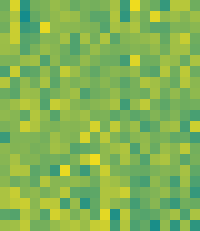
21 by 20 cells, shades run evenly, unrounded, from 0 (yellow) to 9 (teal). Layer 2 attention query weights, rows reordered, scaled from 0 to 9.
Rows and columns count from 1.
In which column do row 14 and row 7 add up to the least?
19
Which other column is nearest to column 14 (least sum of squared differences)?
18
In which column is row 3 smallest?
5
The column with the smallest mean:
2
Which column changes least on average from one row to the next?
4
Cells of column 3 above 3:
15
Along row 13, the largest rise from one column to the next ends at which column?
10
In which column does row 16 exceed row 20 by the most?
6
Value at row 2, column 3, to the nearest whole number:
9
